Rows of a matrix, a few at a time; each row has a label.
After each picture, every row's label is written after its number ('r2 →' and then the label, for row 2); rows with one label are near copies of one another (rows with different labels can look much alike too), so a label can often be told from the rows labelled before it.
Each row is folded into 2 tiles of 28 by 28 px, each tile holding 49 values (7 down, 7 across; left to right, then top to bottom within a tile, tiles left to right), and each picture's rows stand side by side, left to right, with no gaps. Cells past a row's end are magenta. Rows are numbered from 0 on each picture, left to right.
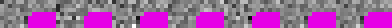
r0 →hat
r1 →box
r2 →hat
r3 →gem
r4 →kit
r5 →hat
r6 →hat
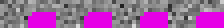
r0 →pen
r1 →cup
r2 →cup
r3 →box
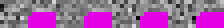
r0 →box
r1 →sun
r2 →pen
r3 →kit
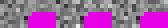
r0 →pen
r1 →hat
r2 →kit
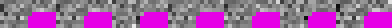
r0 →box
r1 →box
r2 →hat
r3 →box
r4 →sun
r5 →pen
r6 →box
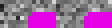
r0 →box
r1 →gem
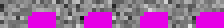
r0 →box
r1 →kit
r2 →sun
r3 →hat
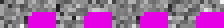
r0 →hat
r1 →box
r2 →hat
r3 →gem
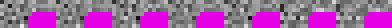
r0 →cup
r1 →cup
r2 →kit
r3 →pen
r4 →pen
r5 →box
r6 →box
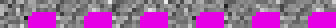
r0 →pen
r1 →gem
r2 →gem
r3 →pen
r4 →sun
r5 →gem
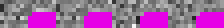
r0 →box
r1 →box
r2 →hat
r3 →kit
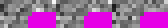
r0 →gem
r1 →gem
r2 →box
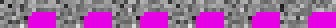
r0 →cup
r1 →cup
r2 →pen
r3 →cup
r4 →pen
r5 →box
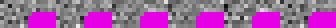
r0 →cup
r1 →hat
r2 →sun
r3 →sun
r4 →box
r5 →cup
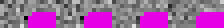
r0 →pen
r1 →kit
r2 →hat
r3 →sun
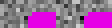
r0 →pen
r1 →kit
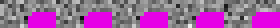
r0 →kit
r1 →kit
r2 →pen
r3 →cup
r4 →box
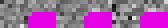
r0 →hat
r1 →gem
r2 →box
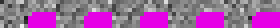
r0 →hat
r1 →gem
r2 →gem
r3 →sun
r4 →pen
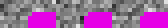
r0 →gem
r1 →hat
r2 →gem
